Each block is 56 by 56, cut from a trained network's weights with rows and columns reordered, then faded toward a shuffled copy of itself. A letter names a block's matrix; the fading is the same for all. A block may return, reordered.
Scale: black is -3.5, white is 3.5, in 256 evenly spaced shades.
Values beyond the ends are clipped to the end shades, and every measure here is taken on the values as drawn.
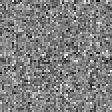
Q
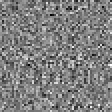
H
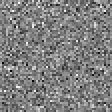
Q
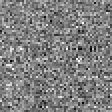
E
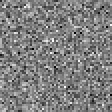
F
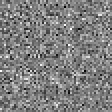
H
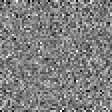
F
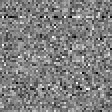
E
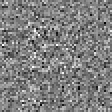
Q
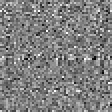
E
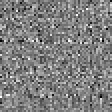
E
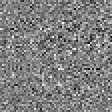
F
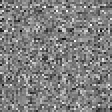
E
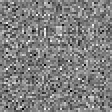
Q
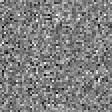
Q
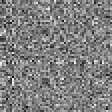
H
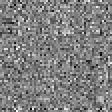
E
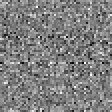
E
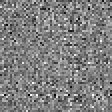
E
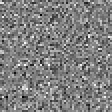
F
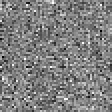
Q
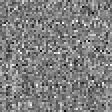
E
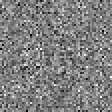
Q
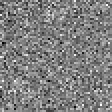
F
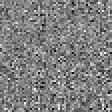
Q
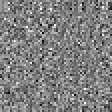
Q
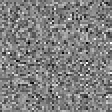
H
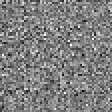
H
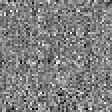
E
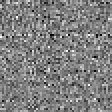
E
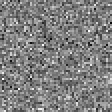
F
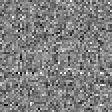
H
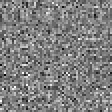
H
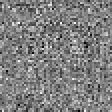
H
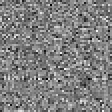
E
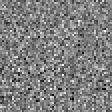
F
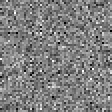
Q
